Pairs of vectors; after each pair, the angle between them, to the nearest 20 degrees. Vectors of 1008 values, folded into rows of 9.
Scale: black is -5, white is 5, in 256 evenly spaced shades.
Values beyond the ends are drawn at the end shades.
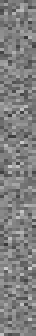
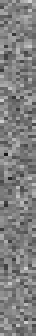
100 degrees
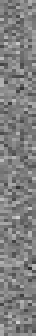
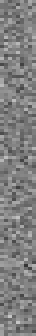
20 degrees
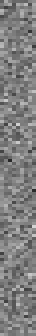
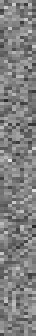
160 degrees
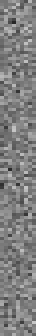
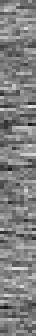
60 degrees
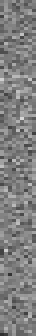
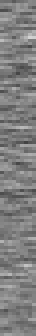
100 degrees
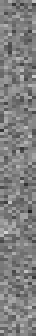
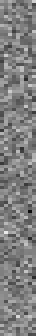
40 degrees
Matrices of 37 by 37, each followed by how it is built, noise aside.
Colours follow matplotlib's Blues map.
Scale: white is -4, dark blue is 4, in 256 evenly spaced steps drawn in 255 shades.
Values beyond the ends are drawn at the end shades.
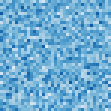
noise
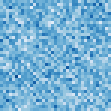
Toeplitz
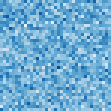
noise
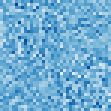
block diagonal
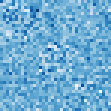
block diagonal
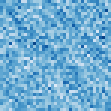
Toeplitz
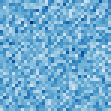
Hankel
